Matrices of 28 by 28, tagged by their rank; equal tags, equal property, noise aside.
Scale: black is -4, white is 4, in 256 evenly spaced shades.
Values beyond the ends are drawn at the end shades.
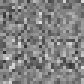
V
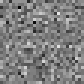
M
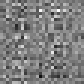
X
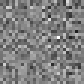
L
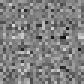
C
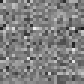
M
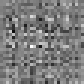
L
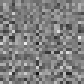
X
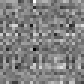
X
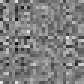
L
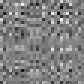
X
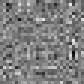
V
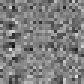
V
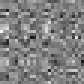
L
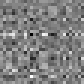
X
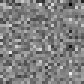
C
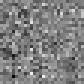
V
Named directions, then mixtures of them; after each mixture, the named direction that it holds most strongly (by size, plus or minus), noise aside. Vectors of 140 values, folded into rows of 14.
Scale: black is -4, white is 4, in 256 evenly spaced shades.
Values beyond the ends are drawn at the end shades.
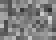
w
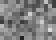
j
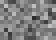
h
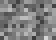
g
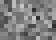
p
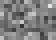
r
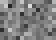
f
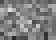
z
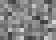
h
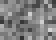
j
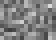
r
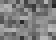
j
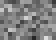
h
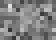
w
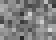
j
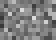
h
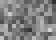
j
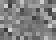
h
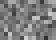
h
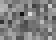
j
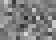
p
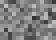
h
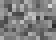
r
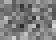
p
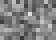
j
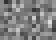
p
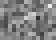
r
